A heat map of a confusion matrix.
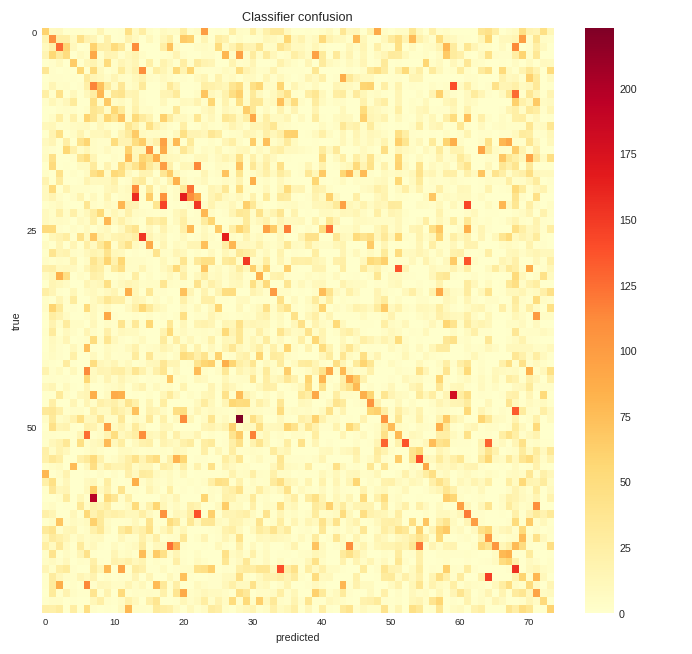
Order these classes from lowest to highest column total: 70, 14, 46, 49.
46, 14, 70, 49
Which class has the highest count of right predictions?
26
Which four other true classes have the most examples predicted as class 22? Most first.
61, 17, 21, 43
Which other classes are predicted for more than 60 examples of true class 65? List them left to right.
18, 19, 39, 44, 54, 68
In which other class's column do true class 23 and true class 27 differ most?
15
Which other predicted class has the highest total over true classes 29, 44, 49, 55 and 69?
28
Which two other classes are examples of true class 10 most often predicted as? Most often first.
29, 46
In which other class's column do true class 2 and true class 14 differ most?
68
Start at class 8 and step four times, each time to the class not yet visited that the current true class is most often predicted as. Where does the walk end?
20
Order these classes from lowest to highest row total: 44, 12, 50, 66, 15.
12, 66, 44, 15, 50
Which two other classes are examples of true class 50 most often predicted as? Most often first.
9, 57
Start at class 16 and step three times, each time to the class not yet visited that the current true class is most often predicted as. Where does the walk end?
43
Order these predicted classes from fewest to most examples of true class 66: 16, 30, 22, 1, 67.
22, 30, 1, 16, 67
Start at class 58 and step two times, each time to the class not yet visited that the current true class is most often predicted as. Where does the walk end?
59
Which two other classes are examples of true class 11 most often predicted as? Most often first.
30, 61
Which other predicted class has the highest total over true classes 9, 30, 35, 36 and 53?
71
